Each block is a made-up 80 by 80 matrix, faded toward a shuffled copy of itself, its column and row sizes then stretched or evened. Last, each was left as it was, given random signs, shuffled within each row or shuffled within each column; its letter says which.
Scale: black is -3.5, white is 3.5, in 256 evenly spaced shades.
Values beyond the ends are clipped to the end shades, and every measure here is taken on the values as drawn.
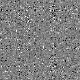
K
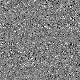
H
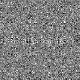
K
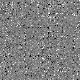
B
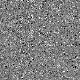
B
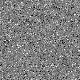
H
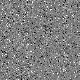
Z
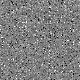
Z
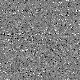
H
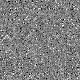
H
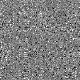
K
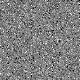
Z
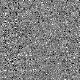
K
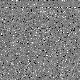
H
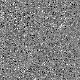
B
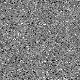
H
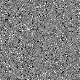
Z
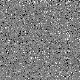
B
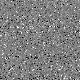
H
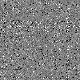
B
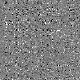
K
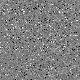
H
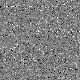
H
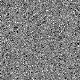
Z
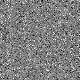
Z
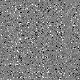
K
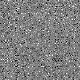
K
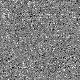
H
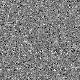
H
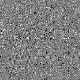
K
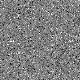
Z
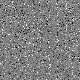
Z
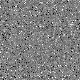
H
